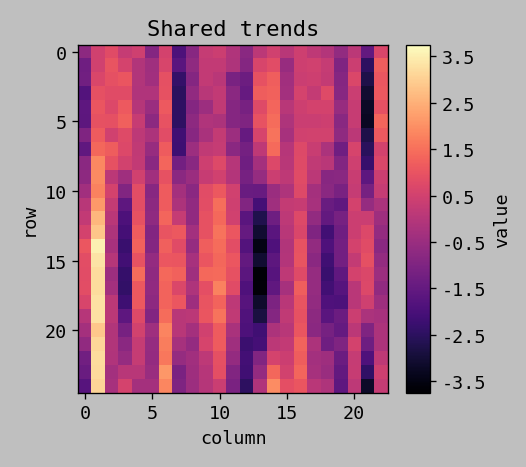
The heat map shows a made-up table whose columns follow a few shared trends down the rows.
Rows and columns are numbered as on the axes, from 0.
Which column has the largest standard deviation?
13
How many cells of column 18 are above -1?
14
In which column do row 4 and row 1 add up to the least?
21
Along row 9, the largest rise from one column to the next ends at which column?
1
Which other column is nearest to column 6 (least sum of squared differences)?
16
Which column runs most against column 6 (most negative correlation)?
12
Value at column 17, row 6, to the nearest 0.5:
0.5
